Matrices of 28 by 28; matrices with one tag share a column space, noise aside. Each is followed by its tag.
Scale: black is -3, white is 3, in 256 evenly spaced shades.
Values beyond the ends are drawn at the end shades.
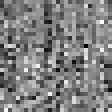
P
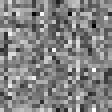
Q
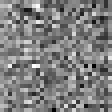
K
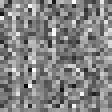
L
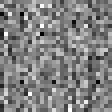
Q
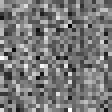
K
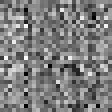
K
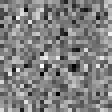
K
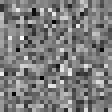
K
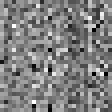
K
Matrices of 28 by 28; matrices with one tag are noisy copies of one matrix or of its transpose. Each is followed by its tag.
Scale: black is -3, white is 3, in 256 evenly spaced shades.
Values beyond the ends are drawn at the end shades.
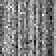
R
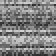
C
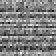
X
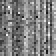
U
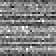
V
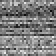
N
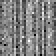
V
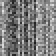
N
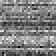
C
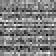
X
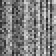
U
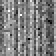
R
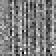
X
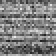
R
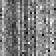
N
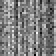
R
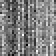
N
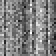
C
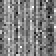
R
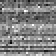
U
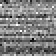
R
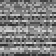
V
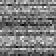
C
